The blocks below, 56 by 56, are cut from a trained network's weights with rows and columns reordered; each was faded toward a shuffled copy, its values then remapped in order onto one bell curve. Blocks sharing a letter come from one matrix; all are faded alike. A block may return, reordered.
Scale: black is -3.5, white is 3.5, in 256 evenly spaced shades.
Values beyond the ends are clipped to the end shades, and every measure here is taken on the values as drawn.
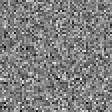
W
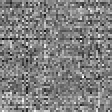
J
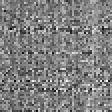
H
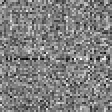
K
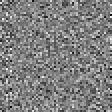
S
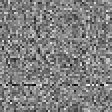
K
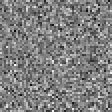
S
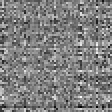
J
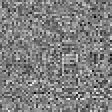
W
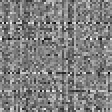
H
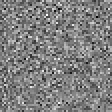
S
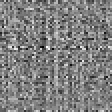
H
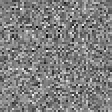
W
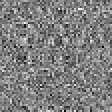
W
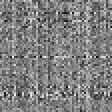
H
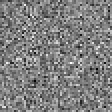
K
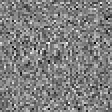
W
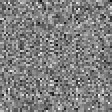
W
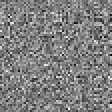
W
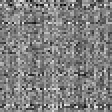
H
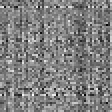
H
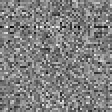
K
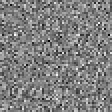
W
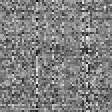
J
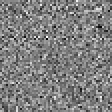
W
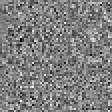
S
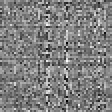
J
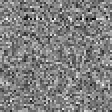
K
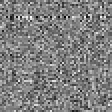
K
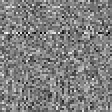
K
